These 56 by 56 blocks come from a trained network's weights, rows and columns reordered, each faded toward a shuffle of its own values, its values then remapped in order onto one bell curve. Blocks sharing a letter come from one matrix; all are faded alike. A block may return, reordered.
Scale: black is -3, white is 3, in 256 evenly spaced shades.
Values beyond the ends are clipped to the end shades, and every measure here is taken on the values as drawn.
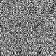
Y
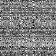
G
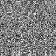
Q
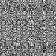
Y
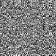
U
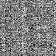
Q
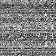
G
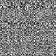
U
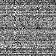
G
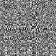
U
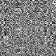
U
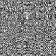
Y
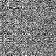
Q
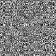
U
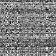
G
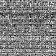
G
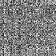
Q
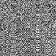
Y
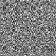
Y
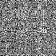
Q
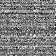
G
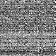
G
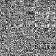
U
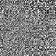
U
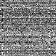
G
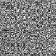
U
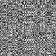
Y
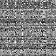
G
